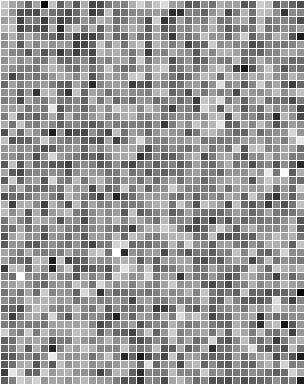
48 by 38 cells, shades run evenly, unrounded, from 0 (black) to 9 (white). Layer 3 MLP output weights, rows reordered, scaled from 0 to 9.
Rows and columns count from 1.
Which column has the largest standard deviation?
38
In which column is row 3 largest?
20
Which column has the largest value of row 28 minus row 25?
15
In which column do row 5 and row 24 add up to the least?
12
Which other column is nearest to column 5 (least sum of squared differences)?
23
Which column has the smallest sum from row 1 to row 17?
8
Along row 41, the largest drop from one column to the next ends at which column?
36
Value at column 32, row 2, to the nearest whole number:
4
